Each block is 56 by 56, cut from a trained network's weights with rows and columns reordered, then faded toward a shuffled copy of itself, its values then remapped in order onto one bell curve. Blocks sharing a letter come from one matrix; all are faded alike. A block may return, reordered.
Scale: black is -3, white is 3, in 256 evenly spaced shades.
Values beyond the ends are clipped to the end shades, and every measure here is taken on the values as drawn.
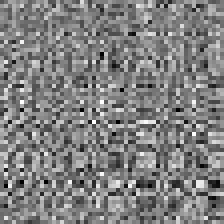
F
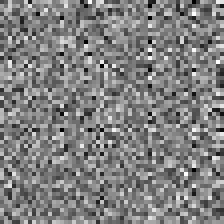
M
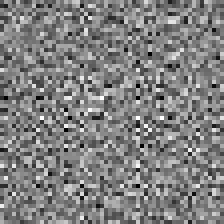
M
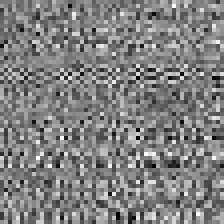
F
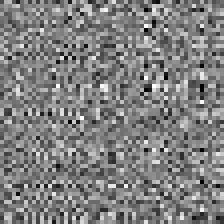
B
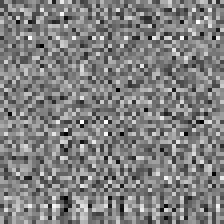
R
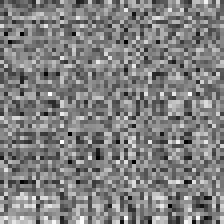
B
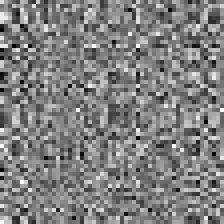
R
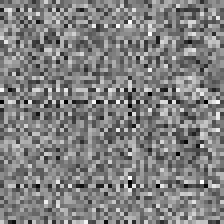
F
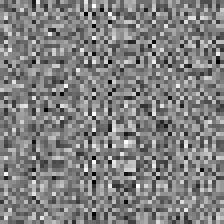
R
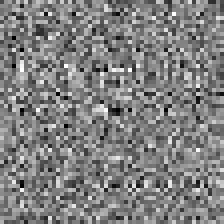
M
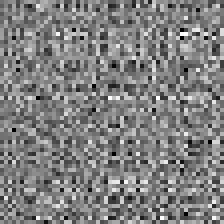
B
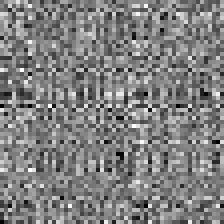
F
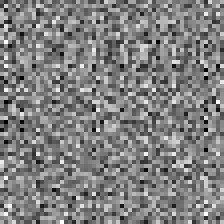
M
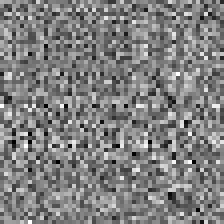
R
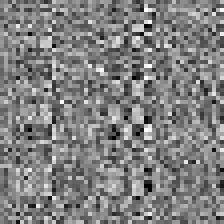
R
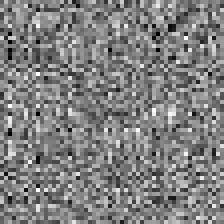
M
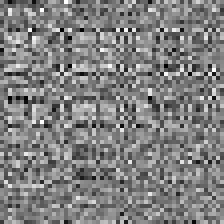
F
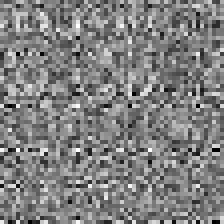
M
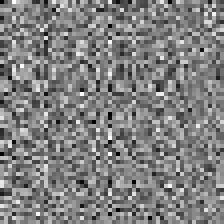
R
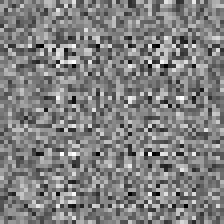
M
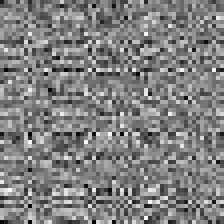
F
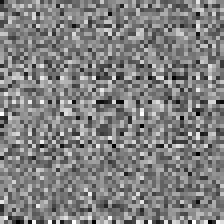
F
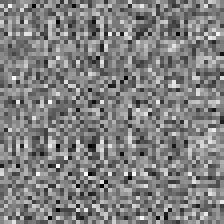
R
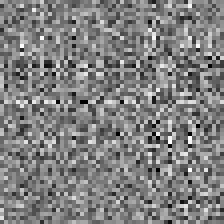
B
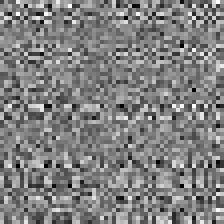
F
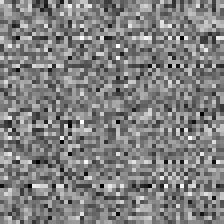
B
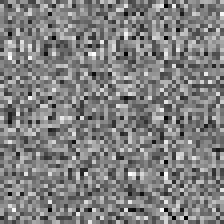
M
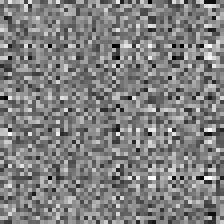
M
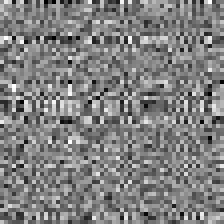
F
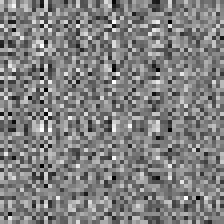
R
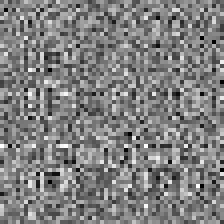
R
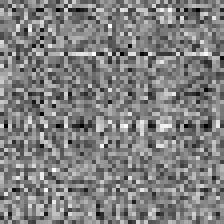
F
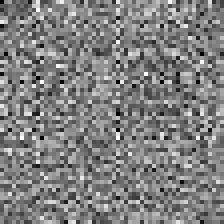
M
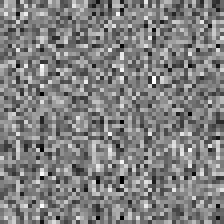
M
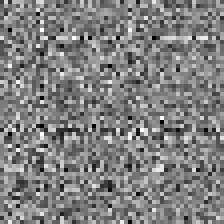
B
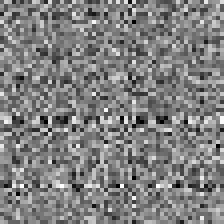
F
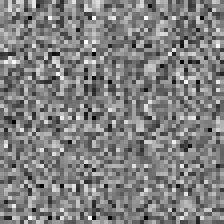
M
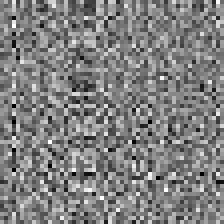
R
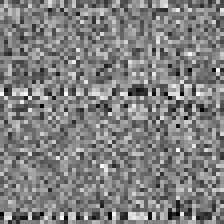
F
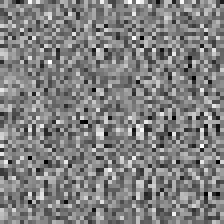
R
